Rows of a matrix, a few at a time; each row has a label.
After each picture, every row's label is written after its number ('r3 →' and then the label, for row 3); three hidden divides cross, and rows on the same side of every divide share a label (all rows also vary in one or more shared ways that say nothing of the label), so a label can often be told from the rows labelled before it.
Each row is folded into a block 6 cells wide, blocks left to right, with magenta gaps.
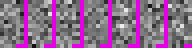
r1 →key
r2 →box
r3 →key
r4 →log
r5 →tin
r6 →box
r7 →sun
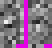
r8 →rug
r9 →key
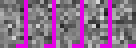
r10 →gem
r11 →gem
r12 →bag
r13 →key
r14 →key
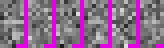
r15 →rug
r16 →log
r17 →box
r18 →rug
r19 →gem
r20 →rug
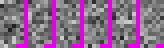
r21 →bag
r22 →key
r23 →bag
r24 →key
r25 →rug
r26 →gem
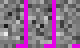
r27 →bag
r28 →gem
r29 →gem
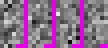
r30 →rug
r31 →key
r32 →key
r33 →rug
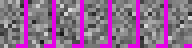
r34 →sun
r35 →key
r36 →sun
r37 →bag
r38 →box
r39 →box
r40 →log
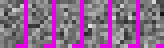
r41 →log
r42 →log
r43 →tin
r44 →tin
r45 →key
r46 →key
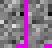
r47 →key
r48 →key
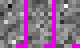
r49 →rug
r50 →box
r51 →key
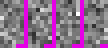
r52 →gem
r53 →sun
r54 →rug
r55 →rug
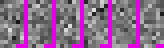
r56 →tin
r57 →key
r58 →sun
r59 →box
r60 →log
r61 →key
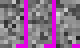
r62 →gem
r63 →key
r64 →gem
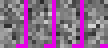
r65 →log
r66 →rug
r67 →key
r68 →box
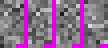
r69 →box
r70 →sun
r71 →log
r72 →tin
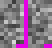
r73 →rug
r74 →sun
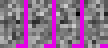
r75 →key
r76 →key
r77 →key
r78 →key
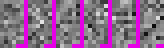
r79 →rug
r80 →box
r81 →key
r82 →bag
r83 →key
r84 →box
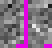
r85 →rug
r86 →tin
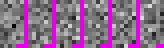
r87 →box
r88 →bag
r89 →sun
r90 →sun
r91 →box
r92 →key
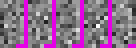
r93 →sun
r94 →tin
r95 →rug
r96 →log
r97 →key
